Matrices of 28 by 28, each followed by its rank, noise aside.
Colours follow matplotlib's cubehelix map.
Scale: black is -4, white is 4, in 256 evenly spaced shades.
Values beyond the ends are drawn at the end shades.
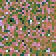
seven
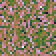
eight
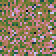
eight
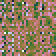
five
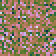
seven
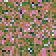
eight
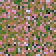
eight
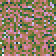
seven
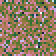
eight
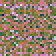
five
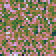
eight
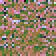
five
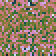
seven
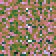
six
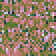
eight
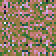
five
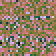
five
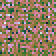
seven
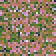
eight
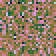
six
